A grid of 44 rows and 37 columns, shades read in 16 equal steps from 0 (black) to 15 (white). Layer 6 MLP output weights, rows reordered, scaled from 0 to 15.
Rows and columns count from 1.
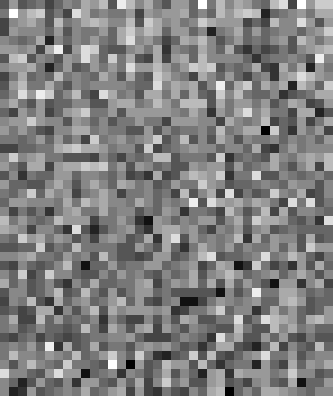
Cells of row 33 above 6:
20
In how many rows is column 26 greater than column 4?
21
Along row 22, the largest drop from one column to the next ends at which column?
27
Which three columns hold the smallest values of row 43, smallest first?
34, 3, 9
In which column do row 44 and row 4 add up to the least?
26
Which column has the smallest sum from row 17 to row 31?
28
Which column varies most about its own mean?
25
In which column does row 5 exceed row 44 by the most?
15
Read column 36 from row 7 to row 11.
14 9 9 6 10
